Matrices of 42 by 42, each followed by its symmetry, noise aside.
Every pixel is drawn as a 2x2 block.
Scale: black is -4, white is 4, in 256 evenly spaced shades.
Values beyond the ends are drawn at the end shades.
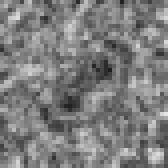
symmetric.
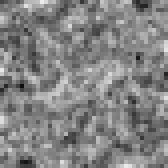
same after a half turn.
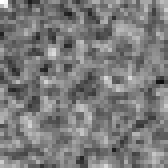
symmetric.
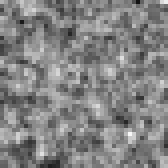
no symmetry.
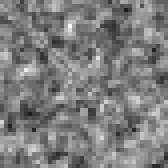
symmetric.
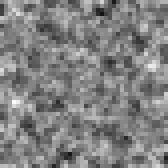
same after a half turn.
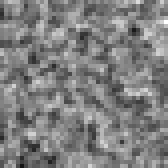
antisymmetric.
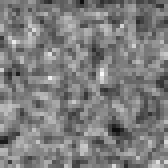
no symmetry.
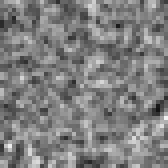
no symmetry.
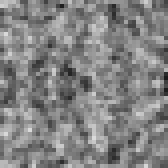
mirrored top to bottom.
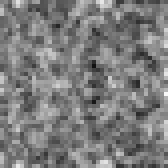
mirrored top to bottom.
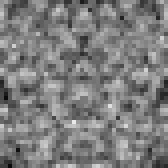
mirrored left to right.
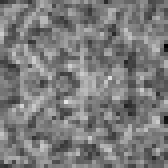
mirrored top to bottom.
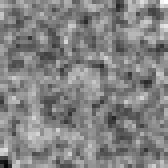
symmetric across the other diagonal.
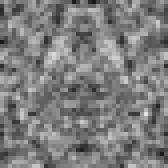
mirrored left to right.
